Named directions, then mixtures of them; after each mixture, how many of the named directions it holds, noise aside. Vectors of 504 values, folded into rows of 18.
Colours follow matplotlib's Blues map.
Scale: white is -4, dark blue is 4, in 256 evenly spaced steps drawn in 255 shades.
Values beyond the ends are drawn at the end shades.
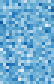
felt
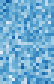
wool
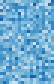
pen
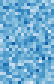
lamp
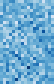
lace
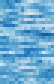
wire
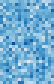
three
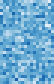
four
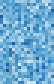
four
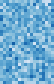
three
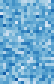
four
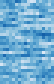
one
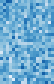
one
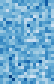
three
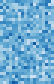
one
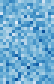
one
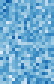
one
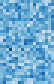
three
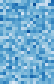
one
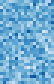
two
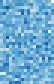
two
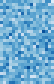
three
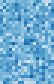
three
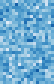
four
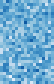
two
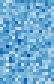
three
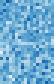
one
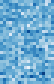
four
